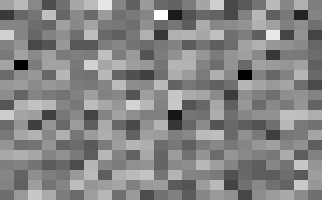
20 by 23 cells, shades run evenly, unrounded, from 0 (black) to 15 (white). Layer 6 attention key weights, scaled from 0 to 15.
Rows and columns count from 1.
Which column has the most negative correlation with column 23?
20
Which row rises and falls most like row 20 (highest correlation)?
8
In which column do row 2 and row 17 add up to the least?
13
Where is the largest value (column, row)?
12, 2
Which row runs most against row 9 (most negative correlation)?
17
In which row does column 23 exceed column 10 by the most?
14
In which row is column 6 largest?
19
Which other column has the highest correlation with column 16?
22
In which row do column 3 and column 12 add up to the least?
4
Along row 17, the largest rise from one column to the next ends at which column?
7
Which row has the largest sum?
11
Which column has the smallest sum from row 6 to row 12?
23
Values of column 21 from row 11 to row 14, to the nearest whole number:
7 11 11 7
